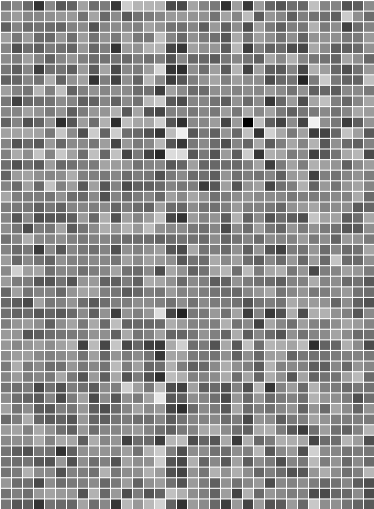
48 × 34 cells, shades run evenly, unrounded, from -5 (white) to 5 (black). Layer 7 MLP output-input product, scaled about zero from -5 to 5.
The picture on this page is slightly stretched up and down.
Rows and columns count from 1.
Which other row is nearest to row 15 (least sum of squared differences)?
13
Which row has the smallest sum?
26
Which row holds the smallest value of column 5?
18
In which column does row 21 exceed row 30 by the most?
27
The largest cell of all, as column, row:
23, 12
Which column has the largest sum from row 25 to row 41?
5
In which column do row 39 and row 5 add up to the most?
17
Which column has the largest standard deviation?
15
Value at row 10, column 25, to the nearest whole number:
3
